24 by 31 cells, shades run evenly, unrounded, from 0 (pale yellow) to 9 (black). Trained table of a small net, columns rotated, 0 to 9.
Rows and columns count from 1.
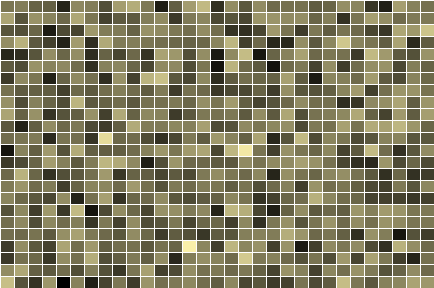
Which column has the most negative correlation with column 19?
13
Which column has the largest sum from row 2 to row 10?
16
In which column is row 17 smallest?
23
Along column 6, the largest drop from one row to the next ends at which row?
18
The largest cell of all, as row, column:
24, 5
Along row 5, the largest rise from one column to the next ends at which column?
19
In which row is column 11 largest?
14
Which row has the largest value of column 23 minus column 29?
21
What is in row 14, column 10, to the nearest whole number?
4
